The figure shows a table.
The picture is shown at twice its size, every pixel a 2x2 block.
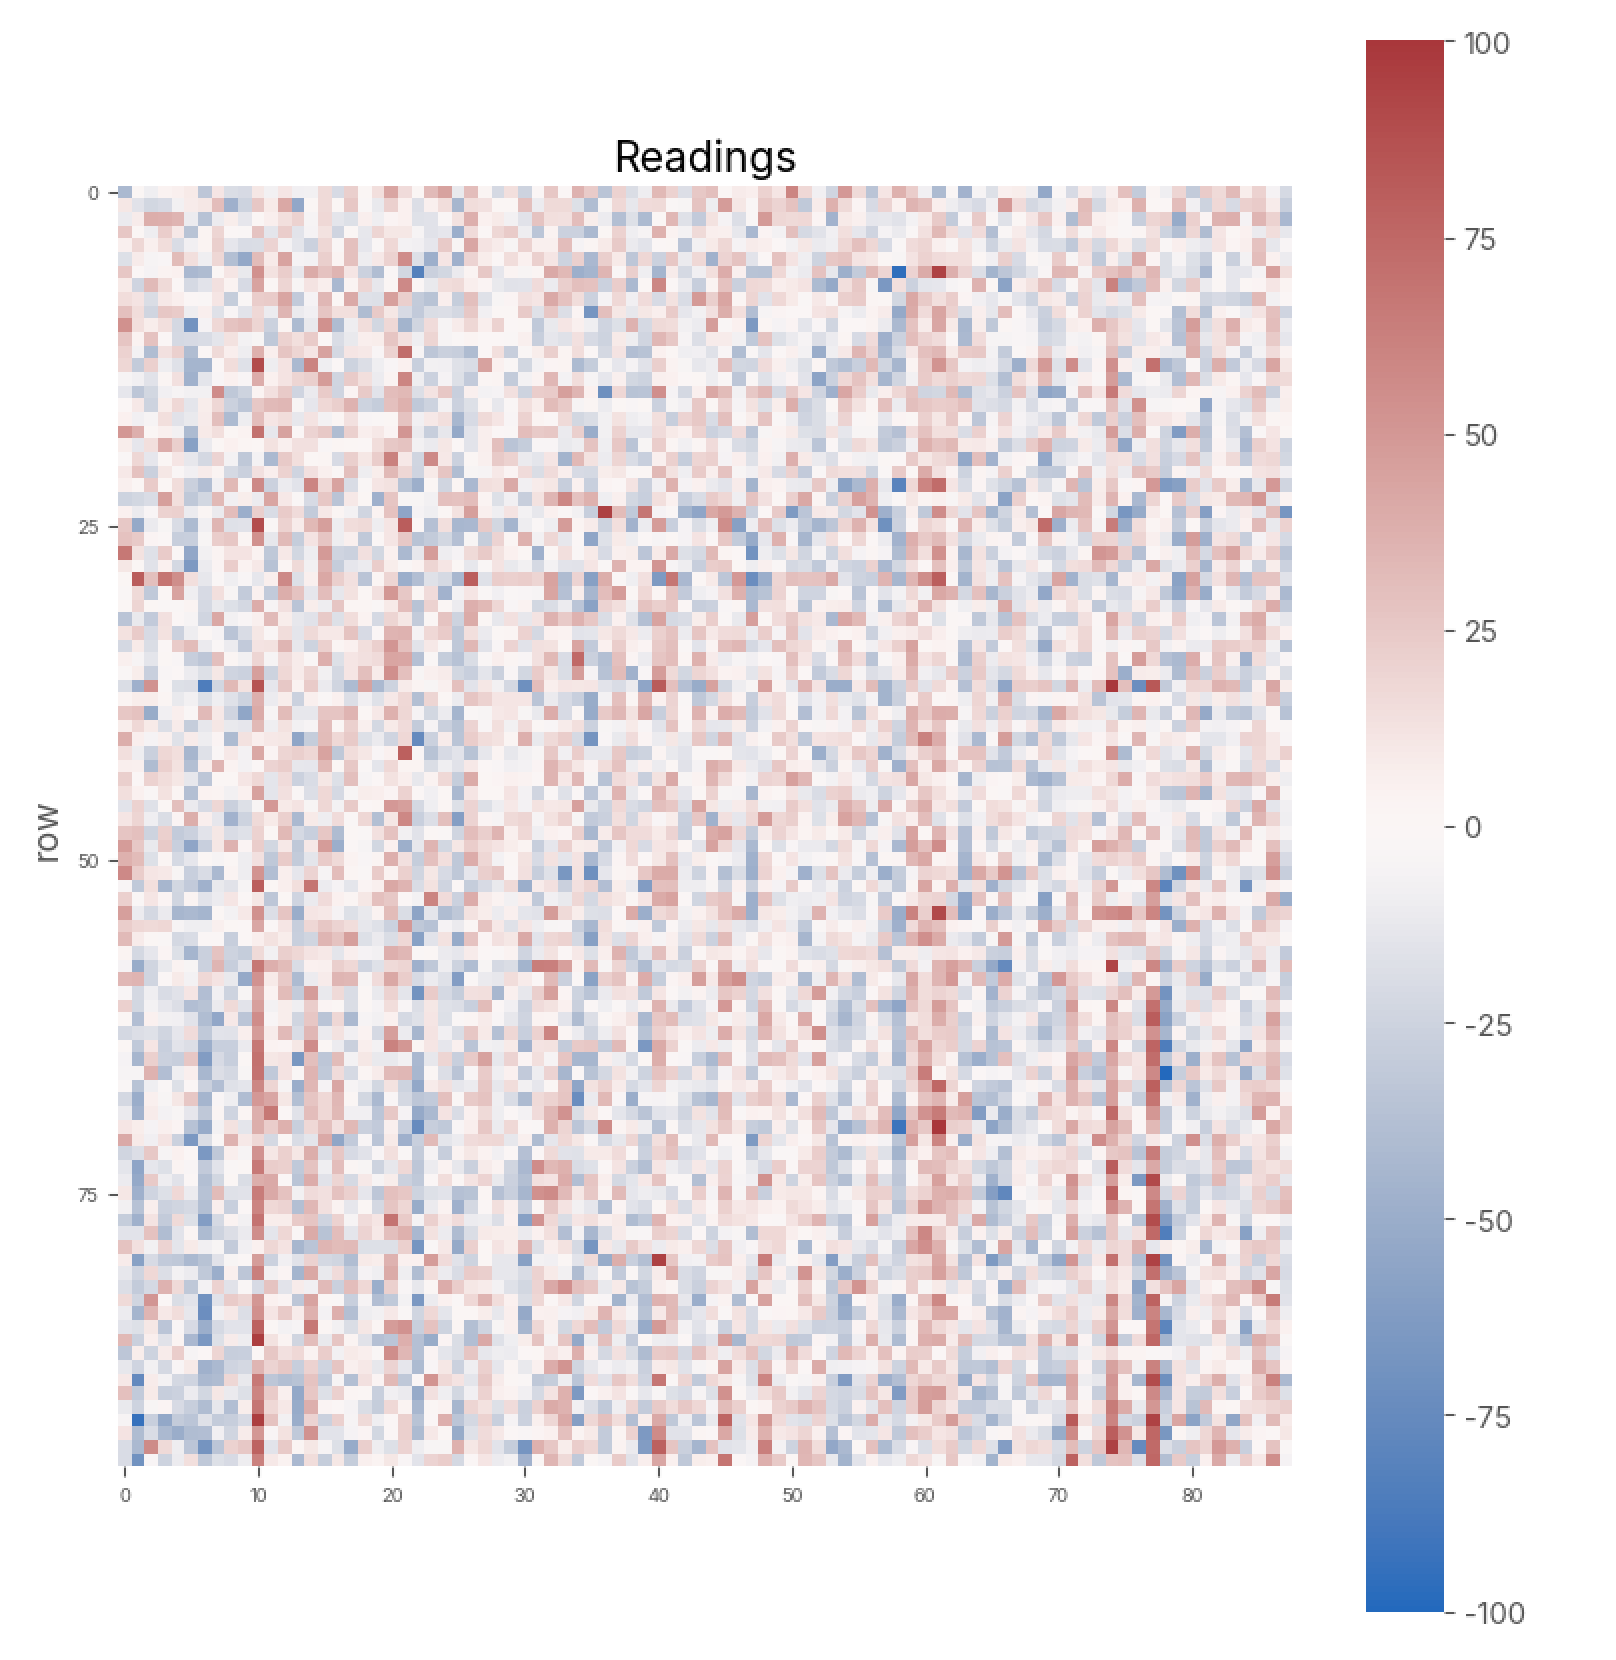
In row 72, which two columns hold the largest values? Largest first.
77, 10
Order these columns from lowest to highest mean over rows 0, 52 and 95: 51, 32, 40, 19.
19, 51, 32, 40
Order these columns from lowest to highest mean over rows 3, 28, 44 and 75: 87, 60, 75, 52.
52, 87, 75, 60
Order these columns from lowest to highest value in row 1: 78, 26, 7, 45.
78, 26, 7, 45
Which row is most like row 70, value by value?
6
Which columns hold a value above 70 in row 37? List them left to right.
10, 40, 74, 77
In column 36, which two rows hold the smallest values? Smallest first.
15, 80
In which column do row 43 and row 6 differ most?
22
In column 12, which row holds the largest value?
29
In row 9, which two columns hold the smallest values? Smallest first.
35, 58
